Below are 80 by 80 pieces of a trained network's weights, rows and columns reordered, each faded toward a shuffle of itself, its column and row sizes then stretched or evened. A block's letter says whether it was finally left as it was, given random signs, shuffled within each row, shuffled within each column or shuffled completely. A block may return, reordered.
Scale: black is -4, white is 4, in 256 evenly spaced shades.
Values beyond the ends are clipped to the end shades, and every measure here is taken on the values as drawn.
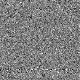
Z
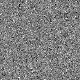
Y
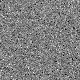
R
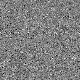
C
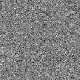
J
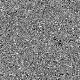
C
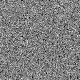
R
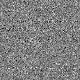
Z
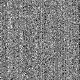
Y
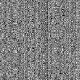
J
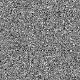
Z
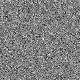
C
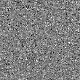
Z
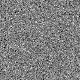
Y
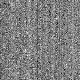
Y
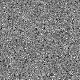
C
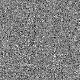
Z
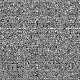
J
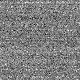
C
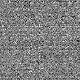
J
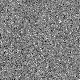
R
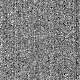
Y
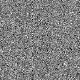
Z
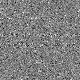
C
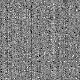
J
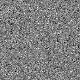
Z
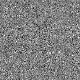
Z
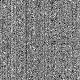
Y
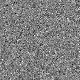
Y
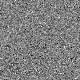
C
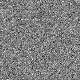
C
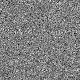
C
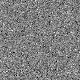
C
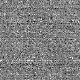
J
